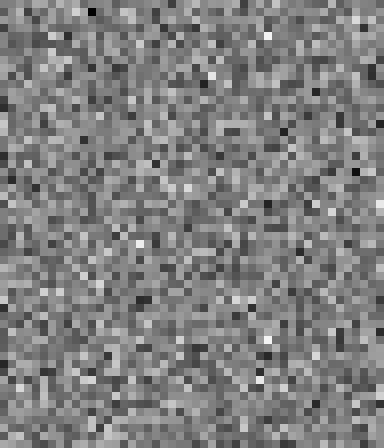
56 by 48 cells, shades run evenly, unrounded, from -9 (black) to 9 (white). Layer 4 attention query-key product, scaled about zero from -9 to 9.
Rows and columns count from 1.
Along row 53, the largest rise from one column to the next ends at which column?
15
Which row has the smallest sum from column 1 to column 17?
20
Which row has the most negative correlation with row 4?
8
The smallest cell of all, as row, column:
2, 12
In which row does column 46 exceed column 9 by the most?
5
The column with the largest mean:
3
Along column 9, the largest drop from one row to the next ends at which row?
9
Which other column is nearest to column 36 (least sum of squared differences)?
24
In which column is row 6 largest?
18
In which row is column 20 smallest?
21
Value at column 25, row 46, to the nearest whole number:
-4
